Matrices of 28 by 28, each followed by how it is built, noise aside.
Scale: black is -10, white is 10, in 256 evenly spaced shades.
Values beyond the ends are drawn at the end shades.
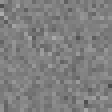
block diagonal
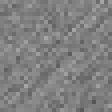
Hankel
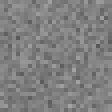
noise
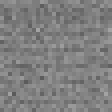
blocks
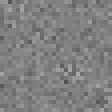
block diagonal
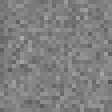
noise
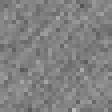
Hankel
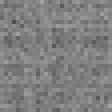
blocks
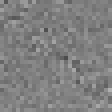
block diagonal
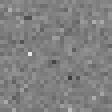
sparse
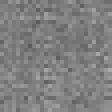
blocks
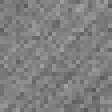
Hankel
